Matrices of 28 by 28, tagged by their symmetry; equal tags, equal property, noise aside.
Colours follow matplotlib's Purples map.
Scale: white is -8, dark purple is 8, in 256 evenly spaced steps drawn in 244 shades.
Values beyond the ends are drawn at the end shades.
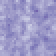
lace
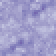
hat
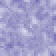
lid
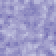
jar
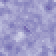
lid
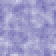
jar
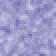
jar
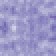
lace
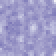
lace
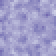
lace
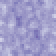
hat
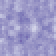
lace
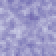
jar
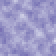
lid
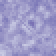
lid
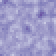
lid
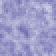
lid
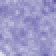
lid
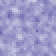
jar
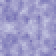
lace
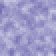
jar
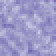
lid
